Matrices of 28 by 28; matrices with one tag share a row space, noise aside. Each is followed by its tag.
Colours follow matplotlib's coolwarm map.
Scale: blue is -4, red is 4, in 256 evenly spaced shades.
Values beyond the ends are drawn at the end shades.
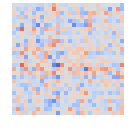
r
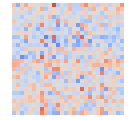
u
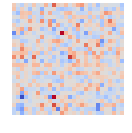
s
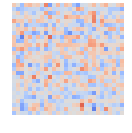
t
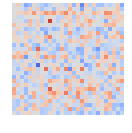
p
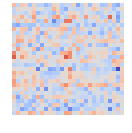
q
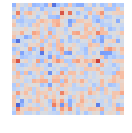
s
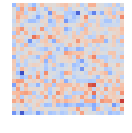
t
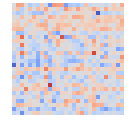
t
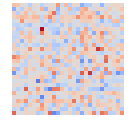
u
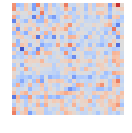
q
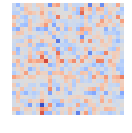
u
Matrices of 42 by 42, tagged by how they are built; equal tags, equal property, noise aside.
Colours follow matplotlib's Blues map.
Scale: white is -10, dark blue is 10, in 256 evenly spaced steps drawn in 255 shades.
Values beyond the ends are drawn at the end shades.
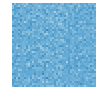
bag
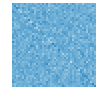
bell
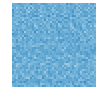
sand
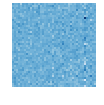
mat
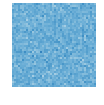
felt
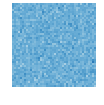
felt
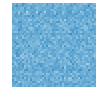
sand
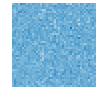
mat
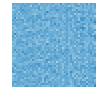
bag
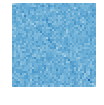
bell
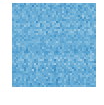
sand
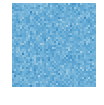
bag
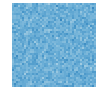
bag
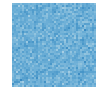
bag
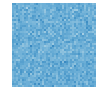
sand
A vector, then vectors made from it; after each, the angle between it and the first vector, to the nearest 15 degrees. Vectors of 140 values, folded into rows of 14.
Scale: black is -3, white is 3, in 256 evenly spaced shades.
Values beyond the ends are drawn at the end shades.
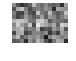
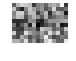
165 degrees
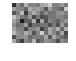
105 degrees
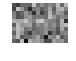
45 degrees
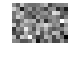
105 degrees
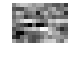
120 degrees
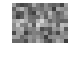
15 degrees
